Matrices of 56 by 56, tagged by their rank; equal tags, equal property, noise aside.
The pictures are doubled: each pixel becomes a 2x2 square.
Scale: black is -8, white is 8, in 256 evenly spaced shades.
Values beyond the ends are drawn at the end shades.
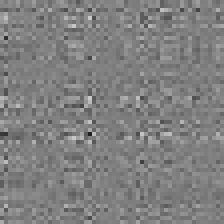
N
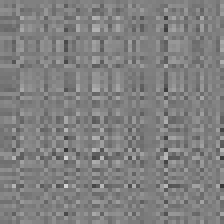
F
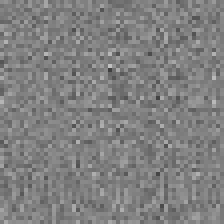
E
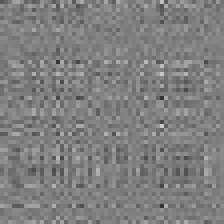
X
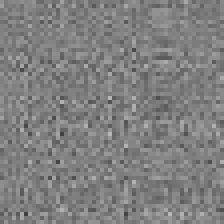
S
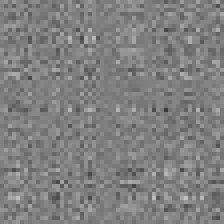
N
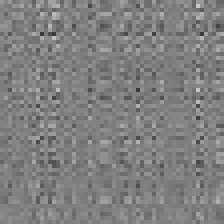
X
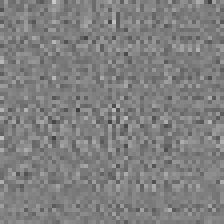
S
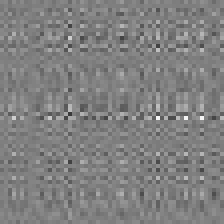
F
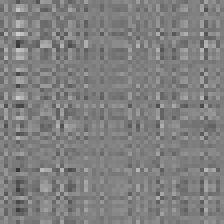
F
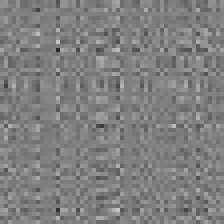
X
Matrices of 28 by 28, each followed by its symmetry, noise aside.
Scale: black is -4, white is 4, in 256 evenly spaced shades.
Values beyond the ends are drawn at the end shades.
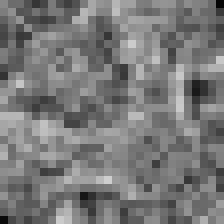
symmetric.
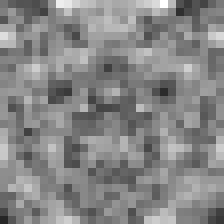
mirrored left to right.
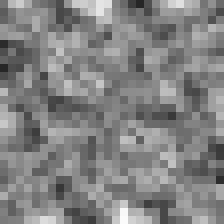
same after a half turn.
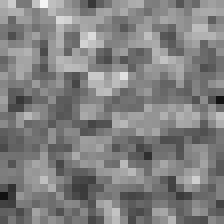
no symmetry.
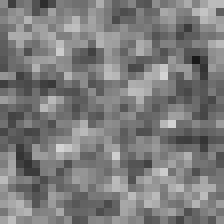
same after a half turn.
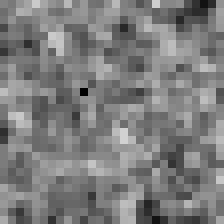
no symmetry.
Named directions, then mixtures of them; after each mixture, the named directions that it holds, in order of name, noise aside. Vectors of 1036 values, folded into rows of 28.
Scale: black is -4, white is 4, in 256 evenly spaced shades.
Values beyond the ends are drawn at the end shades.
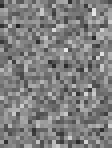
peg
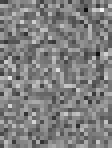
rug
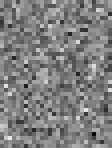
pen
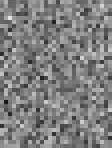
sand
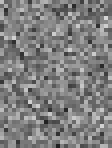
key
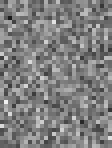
sand.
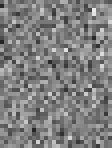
peg, sand.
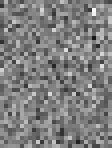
peg, sand.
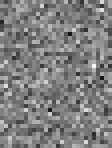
key, pen, rug.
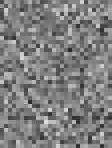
key.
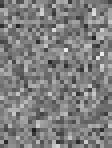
peg.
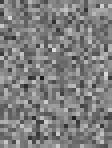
key, rug, sand.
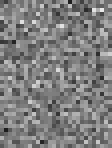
key, peg, rug.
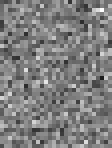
peg, pen, rug.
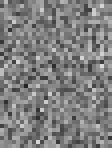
peg, sand.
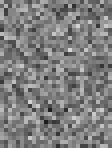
key.
